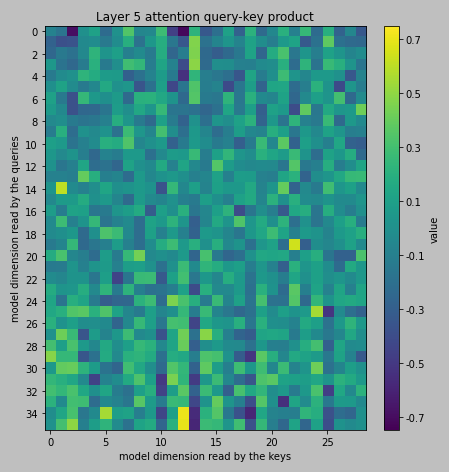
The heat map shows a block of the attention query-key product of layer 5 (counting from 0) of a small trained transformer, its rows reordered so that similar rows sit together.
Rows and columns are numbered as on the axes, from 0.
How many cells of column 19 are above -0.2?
31
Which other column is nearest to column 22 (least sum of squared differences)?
15
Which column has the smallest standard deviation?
20
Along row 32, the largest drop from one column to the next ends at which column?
25
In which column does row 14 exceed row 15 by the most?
1
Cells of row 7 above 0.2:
3
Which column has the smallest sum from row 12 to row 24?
13
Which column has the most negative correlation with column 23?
22
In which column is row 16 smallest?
17
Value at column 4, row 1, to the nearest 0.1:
0
